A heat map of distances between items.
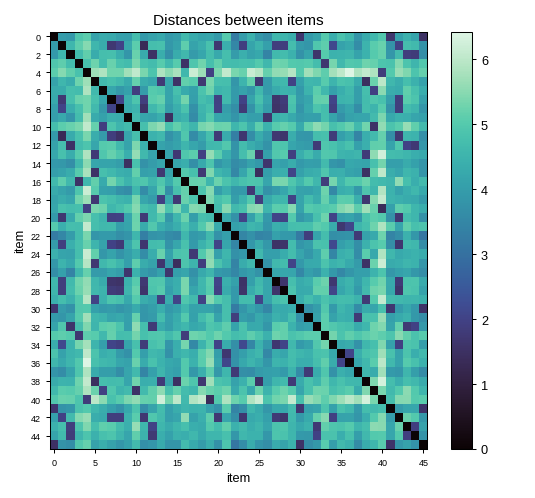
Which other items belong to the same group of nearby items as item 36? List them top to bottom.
21, 35
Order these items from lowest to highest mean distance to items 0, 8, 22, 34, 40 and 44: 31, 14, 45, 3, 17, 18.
45, 31, 14, 17, 18, 3
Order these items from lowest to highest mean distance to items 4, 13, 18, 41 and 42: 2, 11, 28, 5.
5, 11, 28, 2
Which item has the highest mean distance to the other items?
4
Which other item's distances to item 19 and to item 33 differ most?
40
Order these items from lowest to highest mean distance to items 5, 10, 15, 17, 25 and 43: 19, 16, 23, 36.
23, 36, 16, 19
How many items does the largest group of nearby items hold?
10
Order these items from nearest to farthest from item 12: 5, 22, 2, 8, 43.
2, 43, 22, 5, 8
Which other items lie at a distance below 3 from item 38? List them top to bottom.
5, 13, 15, 18, 25, 29
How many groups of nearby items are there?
11
